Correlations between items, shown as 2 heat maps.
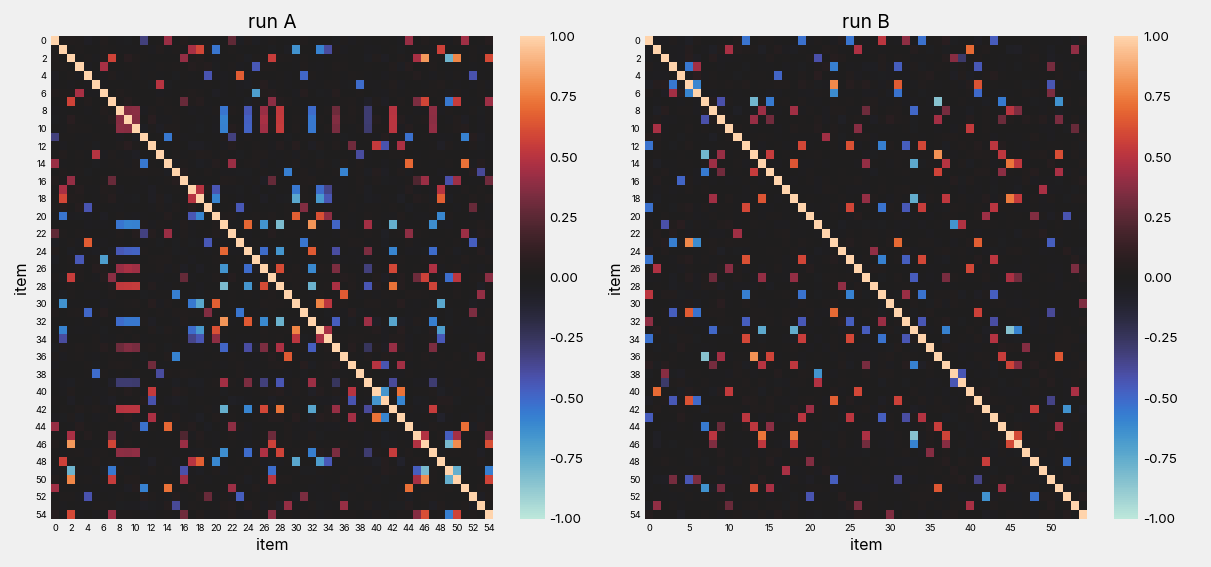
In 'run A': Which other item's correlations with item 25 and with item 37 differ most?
6
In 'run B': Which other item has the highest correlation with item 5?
23
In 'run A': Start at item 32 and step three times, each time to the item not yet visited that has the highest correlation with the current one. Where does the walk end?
39
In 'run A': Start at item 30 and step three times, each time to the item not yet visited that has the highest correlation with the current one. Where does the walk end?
34
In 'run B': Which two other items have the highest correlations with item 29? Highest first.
0, 32
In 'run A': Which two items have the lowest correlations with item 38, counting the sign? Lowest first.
5, 13
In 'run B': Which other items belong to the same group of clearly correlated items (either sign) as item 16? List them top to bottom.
4
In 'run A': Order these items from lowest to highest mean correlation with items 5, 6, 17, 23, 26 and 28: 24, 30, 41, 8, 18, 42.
24, 30, 41, 18, 8, 42
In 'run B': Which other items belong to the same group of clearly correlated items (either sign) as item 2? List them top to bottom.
21, 38, 39
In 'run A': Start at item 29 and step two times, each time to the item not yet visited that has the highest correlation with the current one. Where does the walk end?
53
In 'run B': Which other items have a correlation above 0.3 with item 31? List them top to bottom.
5, 23, 41
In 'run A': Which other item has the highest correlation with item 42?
28
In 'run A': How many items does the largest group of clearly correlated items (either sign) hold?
12
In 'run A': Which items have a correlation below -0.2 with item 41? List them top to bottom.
12, 37, 40, 43
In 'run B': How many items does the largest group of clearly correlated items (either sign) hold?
8
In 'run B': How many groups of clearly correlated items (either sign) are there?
13
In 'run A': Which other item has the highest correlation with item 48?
18
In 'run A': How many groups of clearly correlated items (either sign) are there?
9
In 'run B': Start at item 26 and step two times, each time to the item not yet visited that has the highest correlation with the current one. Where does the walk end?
1
